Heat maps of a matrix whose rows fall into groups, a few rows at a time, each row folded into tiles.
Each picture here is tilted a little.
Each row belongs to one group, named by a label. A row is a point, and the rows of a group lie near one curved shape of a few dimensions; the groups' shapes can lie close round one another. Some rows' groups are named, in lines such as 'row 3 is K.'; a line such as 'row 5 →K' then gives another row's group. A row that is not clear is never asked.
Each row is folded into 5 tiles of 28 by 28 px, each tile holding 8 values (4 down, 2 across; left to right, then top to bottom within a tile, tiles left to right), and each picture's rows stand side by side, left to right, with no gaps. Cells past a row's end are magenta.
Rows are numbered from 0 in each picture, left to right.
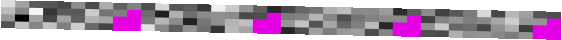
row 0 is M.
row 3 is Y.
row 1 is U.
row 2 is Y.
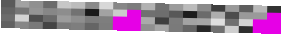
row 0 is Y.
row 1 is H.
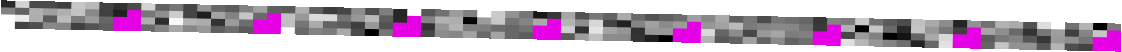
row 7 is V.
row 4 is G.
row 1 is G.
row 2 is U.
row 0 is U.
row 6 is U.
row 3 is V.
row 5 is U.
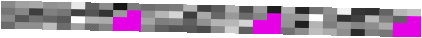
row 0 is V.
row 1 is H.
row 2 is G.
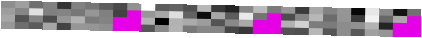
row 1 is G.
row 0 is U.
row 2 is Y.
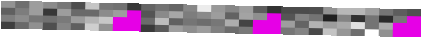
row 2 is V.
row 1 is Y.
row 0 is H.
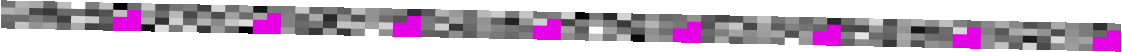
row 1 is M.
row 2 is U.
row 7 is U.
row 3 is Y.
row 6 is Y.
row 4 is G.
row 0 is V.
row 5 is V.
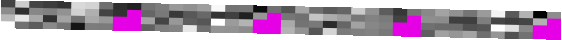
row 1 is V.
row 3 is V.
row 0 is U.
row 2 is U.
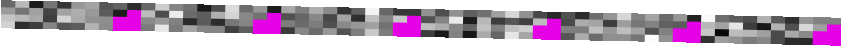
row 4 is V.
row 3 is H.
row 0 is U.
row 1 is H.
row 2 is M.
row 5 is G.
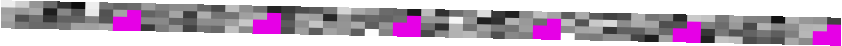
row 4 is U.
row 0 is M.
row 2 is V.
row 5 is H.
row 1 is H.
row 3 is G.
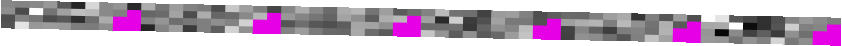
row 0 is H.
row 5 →M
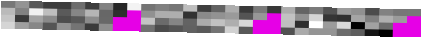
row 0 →U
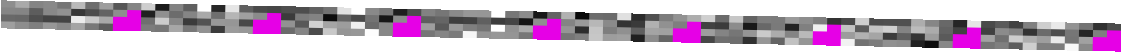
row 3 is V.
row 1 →Y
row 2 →V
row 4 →G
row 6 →U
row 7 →V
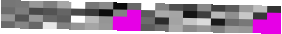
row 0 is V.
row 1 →G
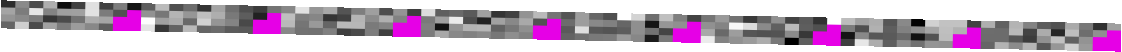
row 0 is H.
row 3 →G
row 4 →Y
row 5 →U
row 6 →H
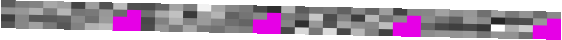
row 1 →V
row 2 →M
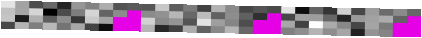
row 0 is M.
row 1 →U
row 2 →G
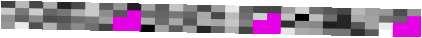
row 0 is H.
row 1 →M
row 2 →U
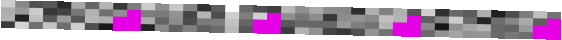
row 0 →M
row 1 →M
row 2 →H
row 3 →G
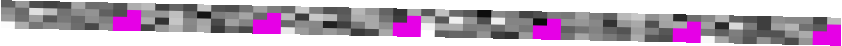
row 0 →U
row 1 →G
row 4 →V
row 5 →U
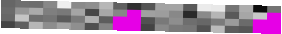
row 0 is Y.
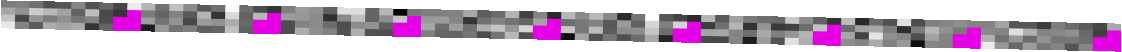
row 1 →M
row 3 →H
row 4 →M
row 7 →U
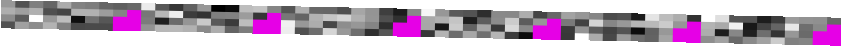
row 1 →G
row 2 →U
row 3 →M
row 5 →M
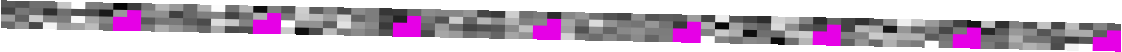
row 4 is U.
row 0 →V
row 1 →V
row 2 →U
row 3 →H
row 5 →U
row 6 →V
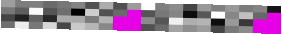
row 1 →G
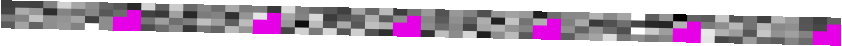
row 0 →V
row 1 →H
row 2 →M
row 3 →M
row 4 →V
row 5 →U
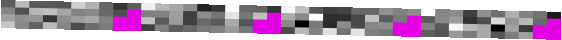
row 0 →U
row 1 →M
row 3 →G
